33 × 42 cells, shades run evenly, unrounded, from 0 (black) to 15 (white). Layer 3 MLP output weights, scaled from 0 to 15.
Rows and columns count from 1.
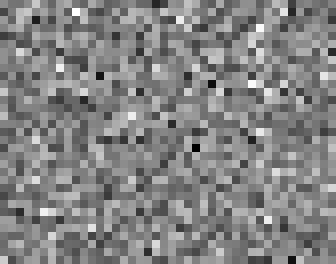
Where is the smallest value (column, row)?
25, 19
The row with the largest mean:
27
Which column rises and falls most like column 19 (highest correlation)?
23
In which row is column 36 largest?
2
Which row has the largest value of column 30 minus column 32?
18
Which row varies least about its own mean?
20
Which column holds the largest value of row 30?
7
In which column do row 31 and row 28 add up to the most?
34
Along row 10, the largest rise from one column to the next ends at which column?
14
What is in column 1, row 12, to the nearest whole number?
12
